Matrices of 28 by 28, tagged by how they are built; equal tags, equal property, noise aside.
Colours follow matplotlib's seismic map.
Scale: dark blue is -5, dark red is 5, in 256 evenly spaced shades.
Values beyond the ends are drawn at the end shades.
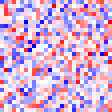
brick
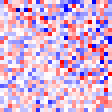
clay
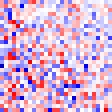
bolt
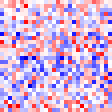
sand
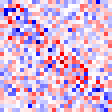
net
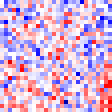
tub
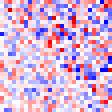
clay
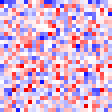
sand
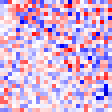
clay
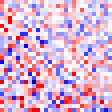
bolt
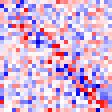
net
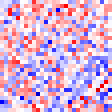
brick
